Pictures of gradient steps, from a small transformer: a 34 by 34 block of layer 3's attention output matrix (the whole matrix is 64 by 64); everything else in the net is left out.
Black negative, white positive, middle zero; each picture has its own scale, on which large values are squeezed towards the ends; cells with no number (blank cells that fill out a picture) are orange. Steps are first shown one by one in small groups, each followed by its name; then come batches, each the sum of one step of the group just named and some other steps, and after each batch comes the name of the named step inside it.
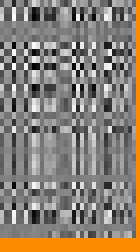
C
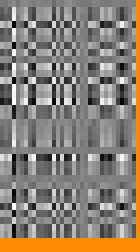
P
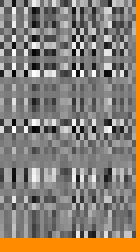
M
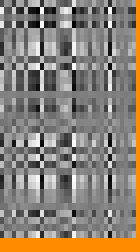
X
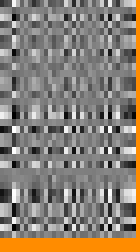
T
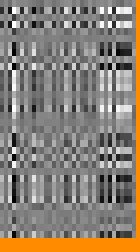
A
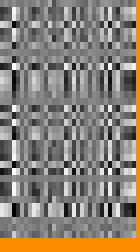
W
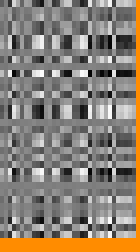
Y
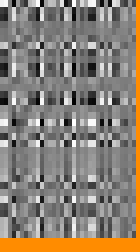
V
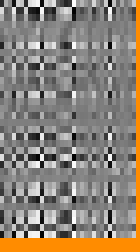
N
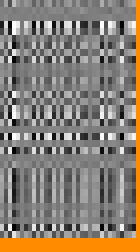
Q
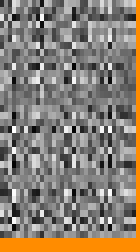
T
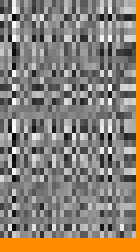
A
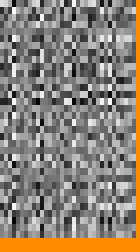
V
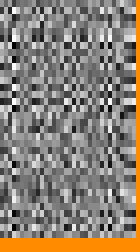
T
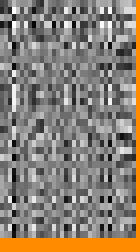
A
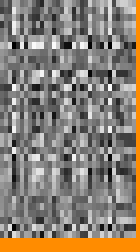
Y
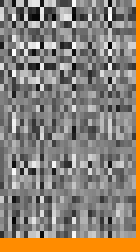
N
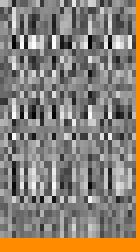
V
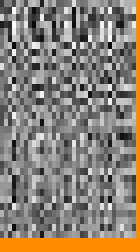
C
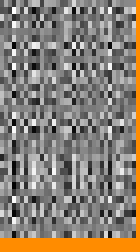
M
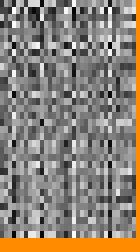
N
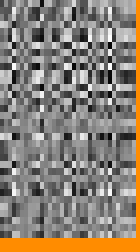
W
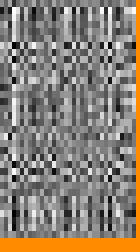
W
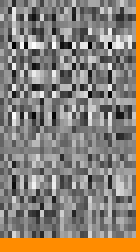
C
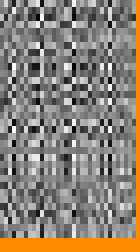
V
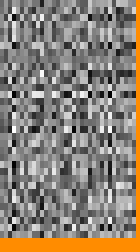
Y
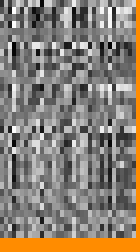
A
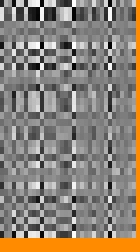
N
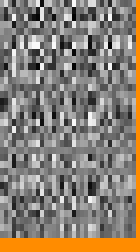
V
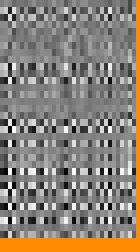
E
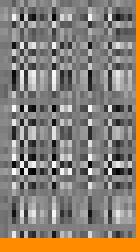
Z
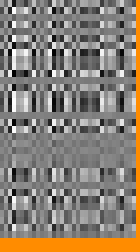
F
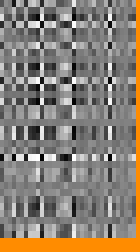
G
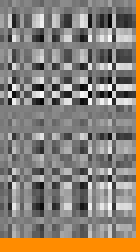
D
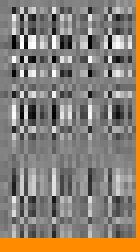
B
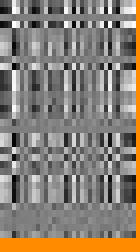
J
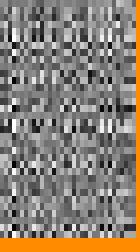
Z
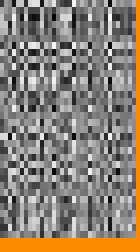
Z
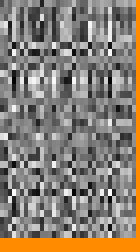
Z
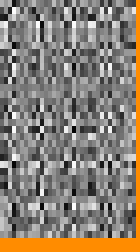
E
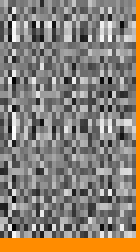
E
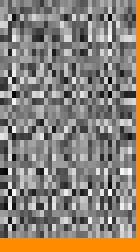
E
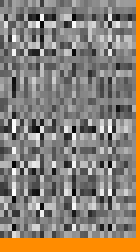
Z
